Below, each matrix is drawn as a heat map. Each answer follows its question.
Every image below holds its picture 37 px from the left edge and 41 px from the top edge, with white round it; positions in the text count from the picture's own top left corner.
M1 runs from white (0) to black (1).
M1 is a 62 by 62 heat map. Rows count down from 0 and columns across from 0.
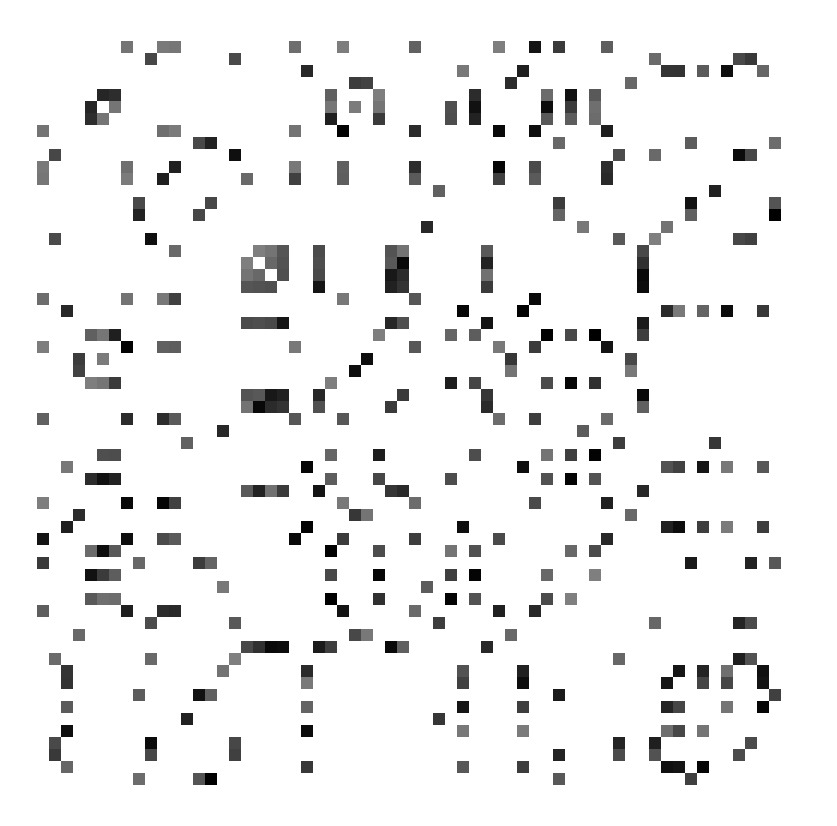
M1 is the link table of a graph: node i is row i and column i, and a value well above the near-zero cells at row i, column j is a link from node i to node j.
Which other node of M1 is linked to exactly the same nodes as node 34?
node 4
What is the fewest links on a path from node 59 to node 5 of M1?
7
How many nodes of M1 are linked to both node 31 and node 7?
8
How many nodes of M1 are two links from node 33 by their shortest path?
5
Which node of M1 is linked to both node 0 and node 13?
node 43
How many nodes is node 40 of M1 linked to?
8
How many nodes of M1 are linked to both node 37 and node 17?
7
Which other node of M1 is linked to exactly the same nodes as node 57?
node 60
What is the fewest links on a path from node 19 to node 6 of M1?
3
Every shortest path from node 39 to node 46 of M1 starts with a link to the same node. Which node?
node 26
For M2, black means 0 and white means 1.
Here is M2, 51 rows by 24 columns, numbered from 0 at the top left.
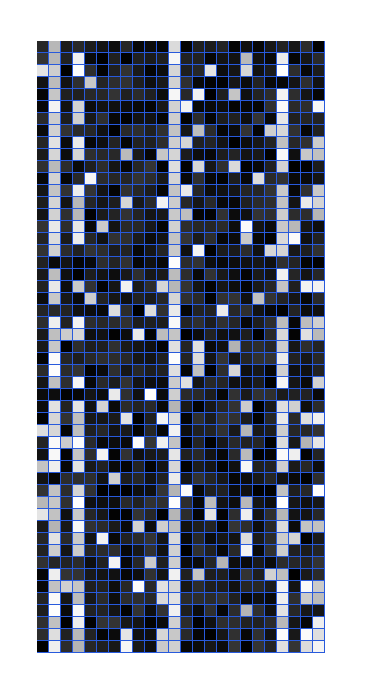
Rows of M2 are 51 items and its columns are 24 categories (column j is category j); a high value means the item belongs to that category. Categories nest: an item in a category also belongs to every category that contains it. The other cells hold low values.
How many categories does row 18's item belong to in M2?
1
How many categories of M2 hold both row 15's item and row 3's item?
2
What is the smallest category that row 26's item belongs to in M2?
13
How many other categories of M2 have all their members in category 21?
1
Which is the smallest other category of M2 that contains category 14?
0
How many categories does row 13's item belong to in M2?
8
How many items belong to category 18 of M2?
2
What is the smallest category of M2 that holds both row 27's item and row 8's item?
20
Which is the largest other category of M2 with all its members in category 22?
10
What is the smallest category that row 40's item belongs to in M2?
8
